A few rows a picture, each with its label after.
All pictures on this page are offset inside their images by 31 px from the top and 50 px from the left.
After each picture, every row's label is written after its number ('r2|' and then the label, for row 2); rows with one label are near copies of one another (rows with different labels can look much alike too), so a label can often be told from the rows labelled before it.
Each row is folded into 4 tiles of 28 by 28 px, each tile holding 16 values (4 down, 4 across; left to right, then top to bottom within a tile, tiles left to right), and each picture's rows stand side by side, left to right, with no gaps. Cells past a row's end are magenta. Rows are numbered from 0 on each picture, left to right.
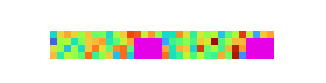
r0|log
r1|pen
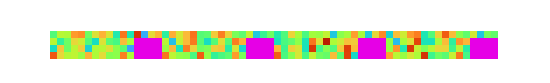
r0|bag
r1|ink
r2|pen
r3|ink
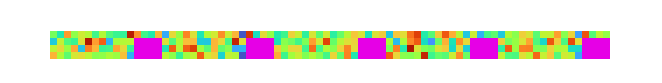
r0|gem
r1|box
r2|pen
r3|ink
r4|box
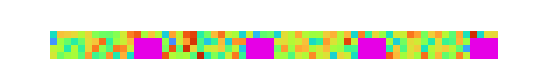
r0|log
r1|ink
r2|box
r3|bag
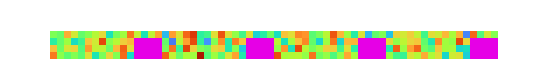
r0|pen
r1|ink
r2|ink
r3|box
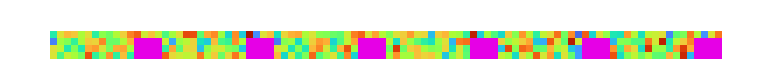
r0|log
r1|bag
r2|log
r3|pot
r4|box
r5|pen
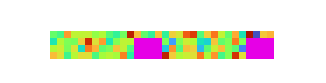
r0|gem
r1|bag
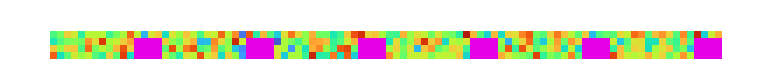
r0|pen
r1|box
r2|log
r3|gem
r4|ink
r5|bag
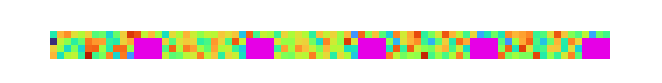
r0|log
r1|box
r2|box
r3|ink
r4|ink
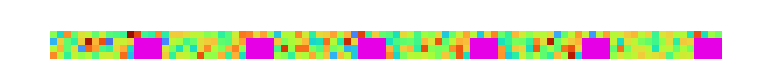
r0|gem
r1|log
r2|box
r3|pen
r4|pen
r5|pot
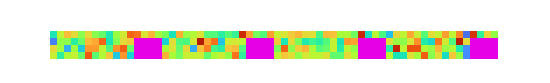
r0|log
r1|gem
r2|pot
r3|box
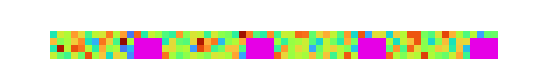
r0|box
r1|gem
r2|bag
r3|ink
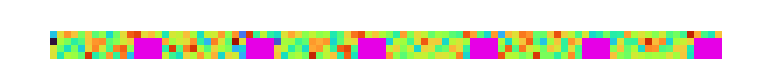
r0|log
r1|box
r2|log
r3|gem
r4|ink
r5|gem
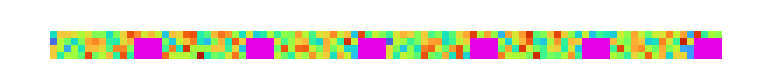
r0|log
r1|ink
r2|box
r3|log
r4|ink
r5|box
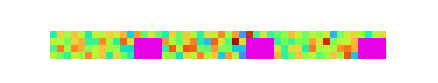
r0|box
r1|box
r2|pen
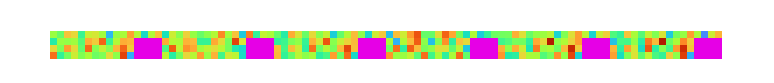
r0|pen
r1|box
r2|pen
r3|ink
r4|pen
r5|pen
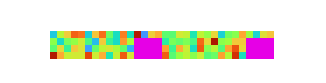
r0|bag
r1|pen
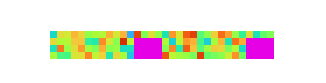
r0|box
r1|ink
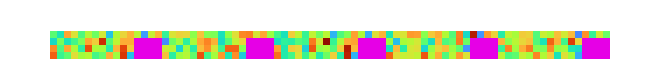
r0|pen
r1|log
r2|pen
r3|bag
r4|box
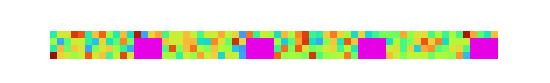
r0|bag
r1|box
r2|ink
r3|gem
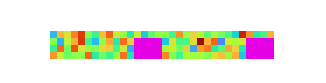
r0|ink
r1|gem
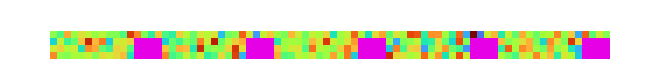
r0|gem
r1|pen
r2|pen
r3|bag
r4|box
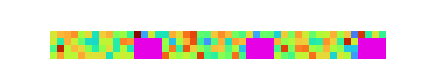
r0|pot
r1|ink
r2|box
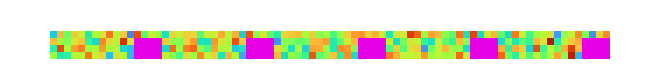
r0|box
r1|box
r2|log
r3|bag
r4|pen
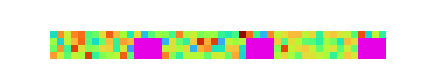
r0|ink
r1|gem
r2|pot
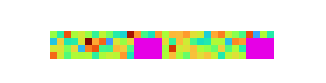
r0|gem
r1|pot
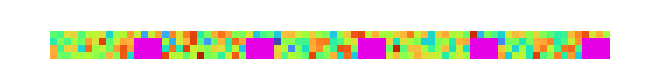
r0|pen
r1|ink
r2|log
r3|pot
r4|log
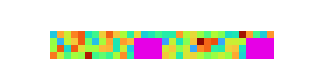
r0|ink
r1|gem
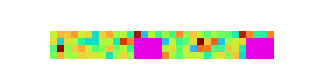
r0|pot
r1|gem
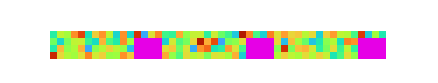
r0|bag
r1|gem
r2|pot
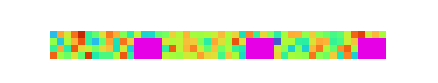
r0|ink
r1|box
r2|log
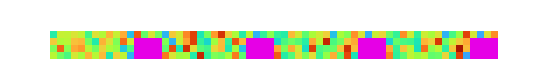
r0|box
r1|ink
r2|pen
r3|pen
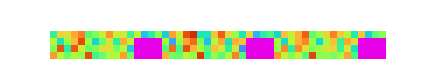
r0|ink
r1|ink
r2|ink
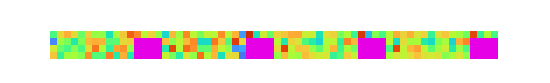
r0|log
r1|box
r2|pot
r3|pot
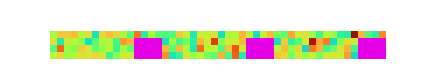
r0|pot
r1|pen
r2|gem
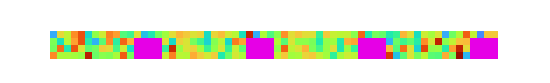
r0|ink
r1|pot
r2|pot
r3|pen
